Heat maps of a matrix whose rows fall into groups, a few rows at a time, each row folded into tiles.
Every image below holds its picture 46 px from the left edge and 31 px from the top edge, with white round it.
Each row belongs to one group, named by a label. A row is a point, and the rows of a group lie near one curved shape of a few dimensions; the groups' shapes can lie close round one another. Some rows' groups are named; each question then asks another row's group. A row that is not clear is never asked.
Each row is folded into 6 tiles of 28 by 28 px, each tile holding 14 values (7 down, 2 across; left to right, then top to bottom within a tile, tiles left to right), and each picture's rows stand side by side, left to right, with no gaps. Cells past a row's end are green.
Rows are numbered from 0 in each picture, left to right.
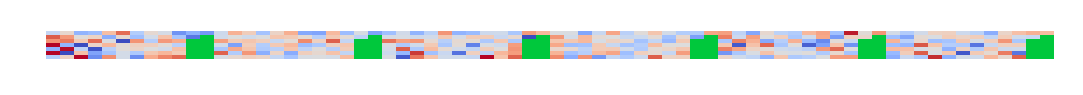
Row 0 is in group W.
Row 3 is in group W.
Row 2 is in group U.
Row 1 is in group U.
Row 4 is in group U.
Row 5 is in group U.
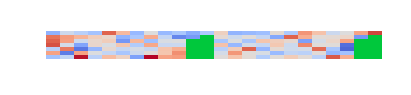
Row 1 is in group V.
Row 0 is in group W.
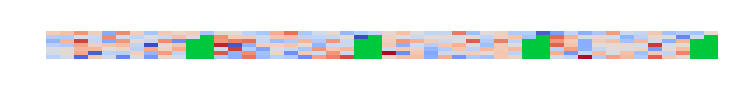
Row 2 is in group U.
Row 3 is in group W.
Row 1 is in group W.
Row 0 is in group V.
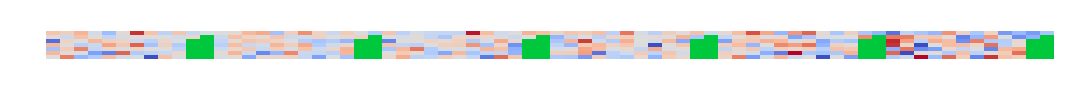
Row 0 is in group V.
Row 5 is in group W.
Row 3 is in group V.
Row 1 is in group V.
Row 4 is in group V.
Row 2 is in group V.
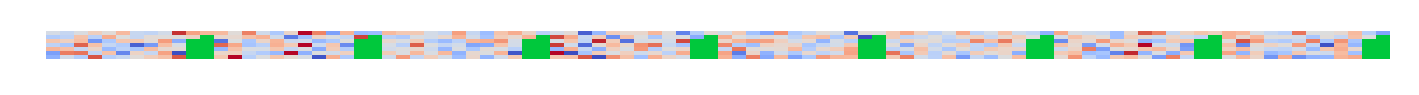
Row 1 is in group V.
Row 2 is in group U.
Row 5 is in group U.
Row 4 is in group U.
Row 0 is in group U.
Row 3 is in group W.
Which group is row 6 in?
V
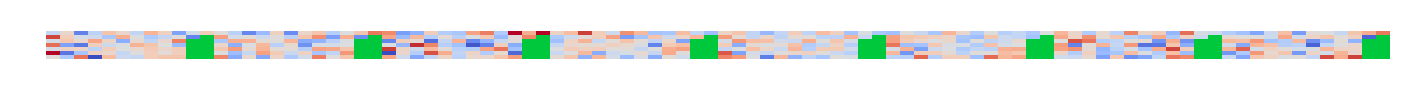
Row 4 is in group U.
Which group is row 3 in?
V
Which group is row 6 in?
U
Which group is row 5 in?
W
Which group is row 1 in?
U
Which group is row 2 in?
U
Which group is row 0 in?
W
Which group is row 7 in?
U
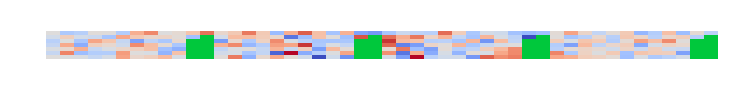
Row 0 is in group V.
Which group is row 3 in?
U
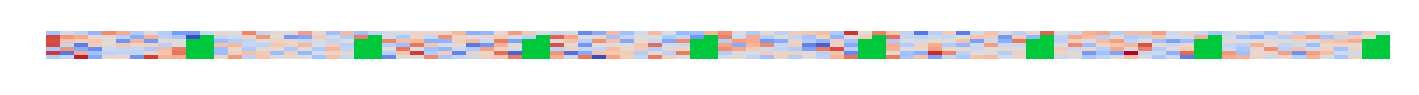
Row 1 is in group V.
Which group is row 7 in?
U
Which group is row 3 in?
W
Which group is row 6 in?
V
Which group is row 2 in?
U
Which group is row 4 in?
U
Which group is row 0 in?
W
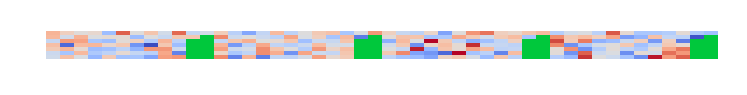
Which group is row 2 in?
V
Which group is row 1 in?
W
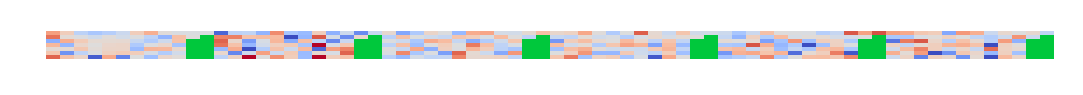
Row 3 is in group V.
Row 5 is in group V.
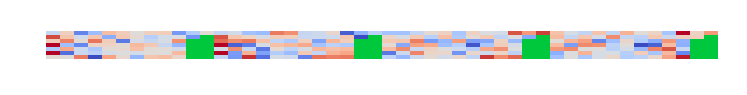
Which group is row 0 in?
W
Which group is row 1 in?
W
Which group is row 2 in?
U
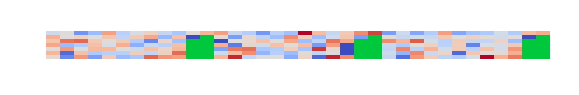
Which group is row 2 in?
U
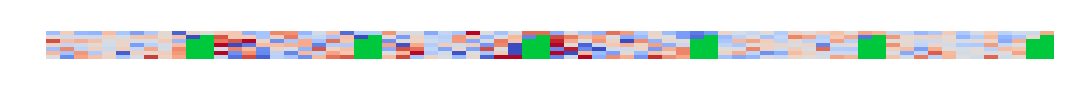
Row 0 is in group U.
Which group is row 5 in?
W
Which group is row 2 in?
V
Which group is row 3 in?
W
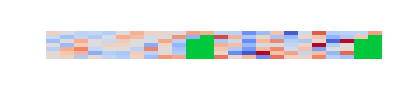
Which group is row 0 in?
V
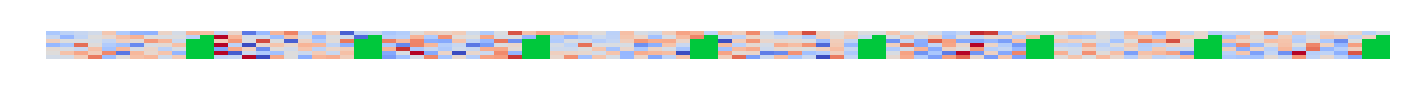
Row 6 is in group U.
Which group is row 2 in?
U
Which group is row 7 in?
V
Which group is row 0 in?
U
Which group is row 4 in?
V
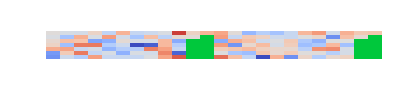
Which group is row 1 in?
U
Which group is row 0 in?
U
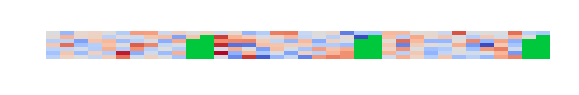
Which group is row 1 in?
W
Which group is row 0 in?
V
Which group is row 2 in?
U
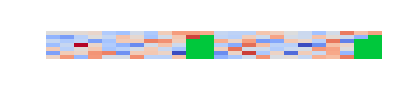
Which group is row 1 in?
U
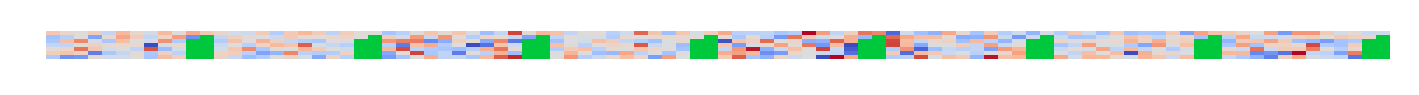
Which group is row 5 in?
W
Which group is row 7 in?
V
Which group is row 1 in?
V
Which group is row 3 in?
V
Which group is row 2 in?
U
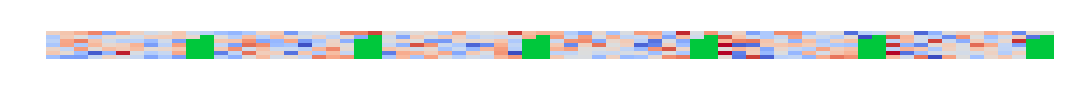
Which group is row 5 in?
W
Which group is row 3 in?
U
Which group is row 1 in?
U
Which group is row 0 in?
V
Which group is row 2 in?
U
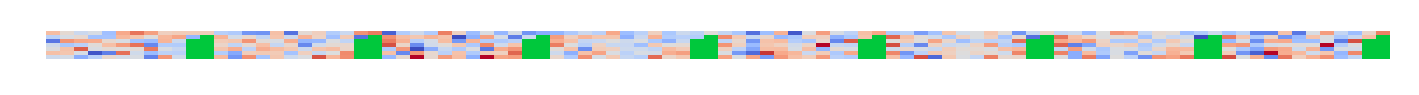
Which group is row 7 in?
W
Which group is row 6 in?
W
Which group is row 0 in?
V
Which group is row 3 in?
W
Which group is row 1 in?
U
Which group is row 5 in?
W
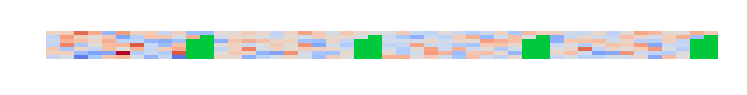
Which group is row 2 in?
U
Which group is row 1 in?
V
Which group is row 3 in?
V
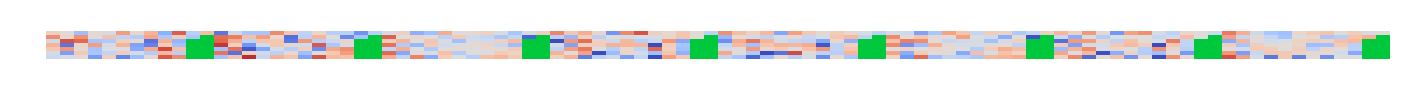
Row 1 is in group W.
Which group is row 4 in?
V
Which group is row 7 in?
U
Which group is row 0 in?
U
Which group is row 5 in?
W
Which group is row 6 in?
V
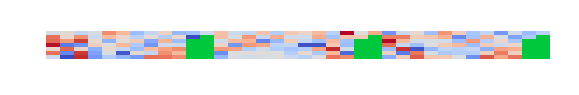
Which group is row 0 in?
W
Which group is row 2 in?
W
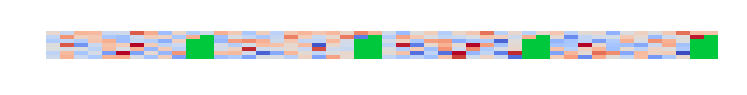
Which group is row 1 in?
V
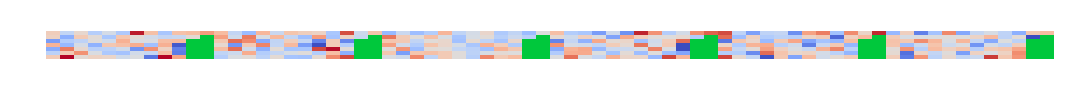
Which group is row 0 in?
V
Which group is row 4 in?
U
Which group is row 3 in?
V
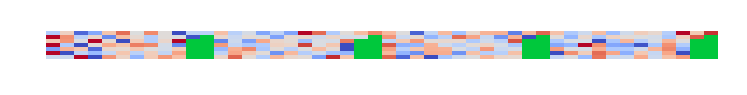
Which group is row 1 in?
V
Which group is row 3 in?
U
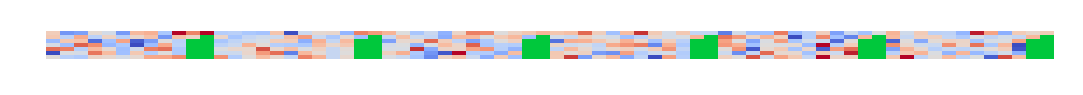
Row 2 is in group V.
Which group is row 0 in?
U
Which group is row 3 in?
V
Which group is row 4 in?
W
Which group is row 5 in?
V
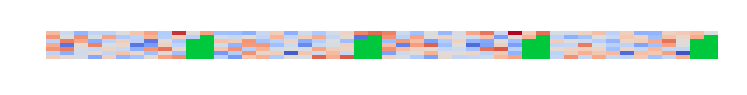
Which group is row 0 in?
U
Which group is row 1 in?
U
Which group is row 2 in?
U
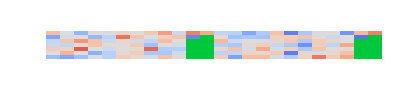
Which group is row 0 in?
V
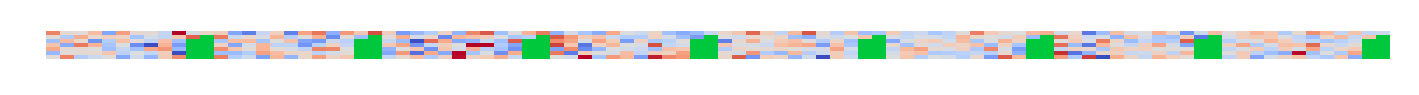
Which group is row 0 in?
U
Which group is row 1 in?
U
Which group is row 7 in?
V
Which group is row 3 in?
W
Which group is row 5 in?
V
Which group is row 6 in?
W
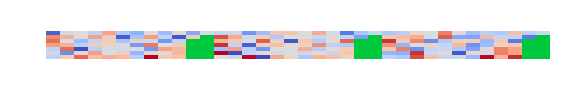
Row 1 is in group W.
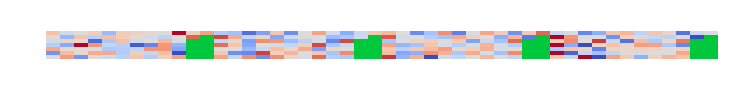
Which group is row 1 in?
W
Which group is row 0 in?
U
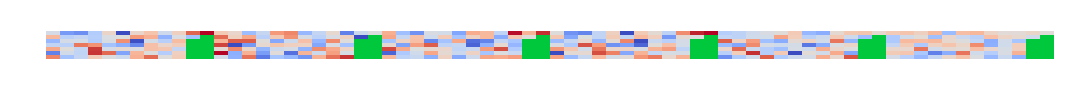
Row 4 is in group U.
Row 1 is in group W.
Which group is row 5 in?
V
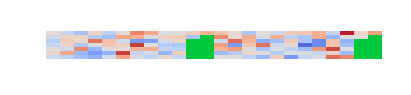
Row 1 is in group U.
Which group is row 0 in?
V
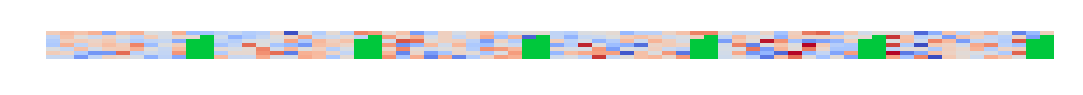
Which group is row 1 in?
U
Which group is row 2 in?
U
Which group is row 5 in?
W
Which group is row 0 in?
V
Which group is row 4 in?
V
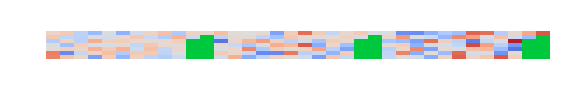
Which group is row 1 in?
V
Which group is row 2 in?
V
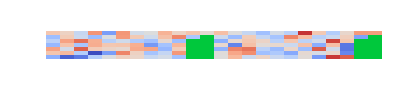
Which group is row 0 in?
V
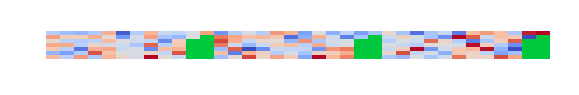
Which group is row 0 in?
W
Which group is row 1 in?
W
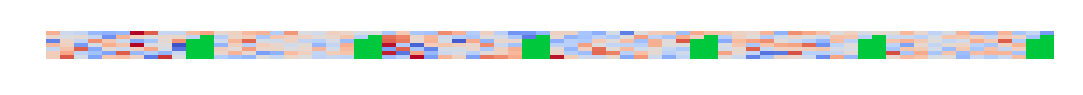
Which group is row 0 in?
V
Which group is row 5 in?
U
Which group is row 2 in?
W
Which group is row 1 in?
V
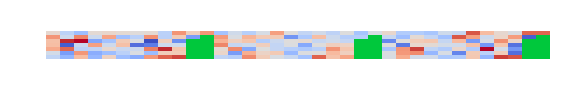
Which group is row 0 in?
U
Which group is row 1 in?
W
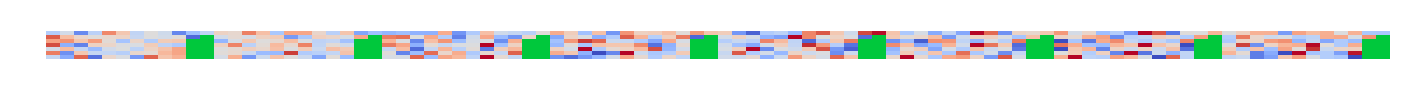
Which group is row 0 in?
W
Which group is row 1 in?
V
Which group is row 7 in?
V
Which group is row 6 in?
V
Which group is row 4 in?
V
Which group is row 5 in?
V
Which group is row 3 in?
V
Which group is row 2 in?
W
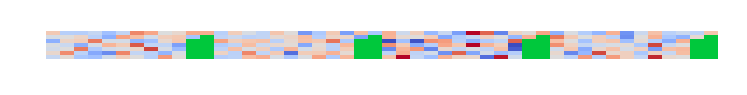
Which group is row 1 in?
U
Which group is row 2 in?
V
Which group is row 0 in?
V
